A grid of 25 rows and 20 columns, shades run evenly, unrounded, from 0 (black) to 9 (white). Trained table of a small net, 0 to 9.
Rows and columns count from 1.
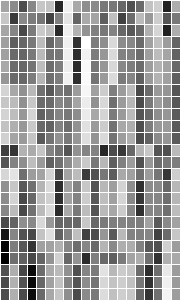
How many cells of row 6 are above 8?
2
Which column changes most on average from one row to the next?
10
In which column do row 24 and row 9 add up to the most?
12
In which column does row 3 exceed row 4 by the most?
9
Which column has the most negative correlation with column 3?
6
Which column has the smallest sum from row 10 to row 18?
16
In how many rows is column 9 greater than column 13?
12
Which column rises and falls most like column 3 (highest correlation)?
4
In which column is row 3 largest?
8
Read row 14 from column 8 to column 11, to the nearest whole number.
5 6 7 4
